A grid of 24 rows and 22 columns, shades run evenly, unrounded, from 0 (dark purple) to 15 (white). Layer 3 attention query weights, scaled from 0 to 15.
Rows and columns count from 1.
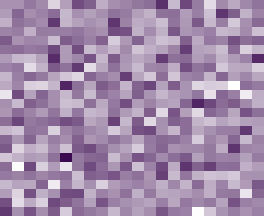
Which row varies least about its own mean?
16
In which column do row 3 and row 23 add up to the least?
5
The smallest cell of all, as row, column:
18, 6
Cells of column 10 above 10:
5
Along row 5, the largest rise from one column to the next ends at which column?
10
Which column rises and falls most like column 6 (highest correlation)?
12
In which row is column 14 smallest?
1
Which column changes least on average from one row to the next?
9
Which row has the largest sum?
21
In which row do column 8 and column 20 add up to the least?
17
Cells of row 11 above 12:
3
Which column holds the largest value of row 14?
13
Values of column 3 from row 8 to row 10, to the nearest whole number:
13 6 12
